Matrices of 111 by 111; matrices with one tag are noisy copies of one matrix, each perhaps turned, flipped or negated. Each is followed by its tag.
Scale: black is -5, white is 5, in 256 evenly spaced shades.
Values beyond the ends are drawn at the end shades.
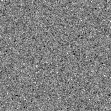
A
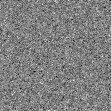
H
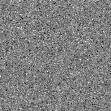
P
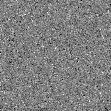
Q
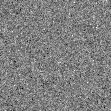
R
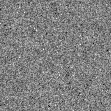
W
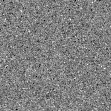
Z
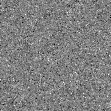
R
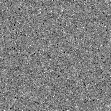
Q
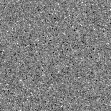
W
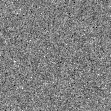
R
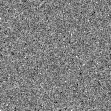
H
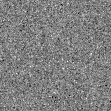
W
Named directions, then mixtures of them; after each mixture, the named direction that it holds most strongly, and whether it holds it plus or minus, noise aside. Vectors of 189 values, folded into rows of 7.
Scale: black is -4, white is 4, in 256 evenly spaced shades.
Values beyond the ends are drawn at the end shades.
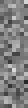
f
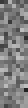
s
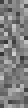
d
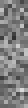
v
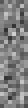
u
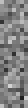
u, minus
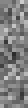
u, minus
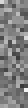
s, minus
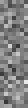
f, minus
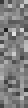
u, plus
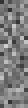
d, plus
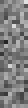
f, plus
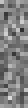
u, minus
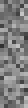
s, plus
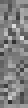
u, minus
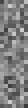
u, plus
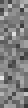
v, minus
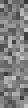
s, plus
